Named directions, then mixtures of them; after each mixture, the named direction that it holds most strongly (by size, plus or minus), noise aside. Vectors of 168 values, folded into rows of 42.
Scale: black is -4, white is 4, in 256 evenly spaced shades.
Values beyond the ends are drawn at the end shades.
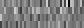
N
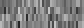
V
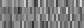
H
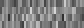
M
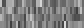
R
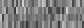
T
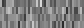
R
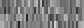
V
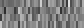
N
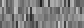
R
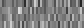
H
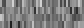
R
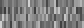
V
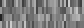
R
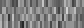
M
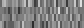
H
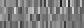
N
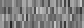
V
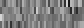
N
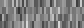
T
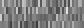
T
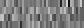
N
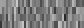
M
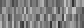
M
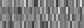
H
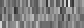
N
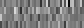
N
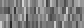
V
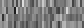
T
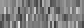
V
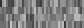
R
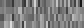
H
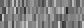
T
